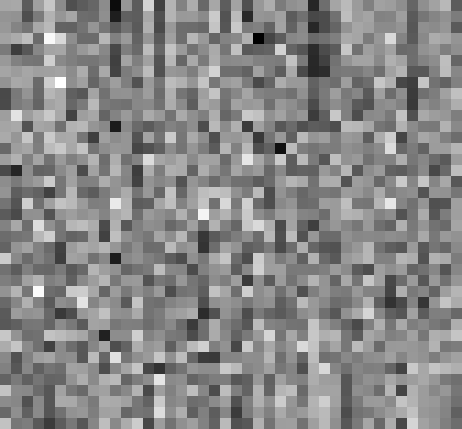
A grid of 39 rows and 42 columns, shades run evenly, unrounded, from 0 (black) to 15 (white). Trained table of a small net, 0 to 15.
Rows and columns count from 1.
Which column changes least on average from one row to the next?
38
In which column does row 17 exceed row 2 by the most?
11
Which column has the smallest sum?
29
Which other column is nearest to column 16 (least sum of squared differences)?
35
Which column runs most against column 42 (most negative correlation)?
10
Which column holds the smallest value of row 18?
5
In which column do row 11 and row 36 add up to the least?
7
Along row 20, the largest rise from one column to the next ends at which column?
19
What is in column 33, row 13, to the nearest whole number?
9
